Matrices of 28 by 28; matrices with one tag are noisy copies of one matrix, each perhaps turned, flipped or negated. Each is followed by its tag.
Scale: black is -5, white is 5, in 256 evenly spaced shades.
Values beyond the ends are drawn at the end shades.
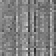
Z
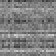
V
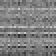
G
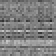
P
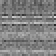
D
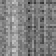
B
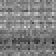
B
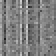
Z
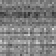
B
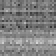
B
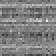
V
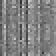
Z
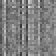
Z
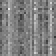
V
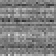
V
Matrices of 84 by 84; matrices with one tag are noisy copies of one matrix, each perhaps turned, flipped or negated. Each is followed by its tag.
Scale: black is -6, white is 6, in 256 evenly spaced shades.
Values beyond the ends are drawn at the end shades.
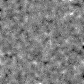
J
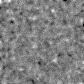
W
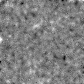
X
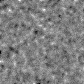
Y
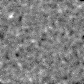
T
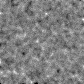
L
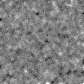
L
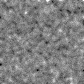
L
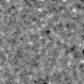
Y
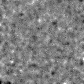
W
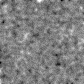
X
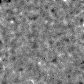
W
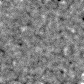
W
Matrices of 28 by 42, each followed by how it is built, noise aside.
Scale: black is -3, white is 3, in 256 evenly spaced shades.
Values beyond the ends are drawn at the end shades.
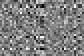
low rank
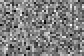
noise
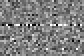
uneven rows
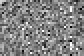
uneven columns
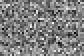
blocks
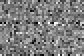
uneven rows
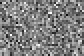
noise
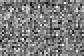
blocks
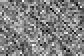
Toeplitz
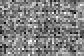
blocks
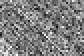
Toeplitz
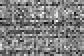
blocks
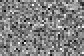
noise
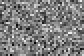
noise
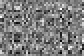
low rank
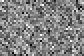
Toeplitz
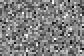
noise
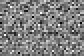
repeating columns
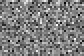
repeating columns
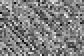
Toeplitz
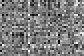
low rank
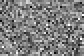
noise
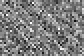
Toeplitz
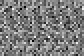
repeating columns
